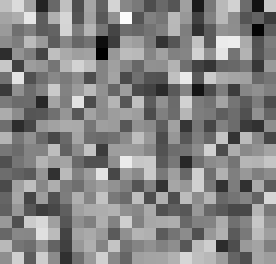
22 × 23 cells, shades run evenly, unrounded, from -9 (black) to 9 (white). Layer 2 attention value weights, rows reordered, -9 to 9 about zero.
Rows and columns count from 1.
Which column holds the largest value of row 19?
4
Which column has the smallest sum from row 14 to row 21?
20
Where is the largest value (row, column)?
2, 11
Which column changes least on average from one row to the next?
6
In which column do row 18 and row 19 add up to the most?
22
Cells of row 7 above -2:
17
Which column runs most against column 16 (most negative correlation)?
13
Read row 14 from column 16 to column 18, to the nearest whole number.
-6 -1 1
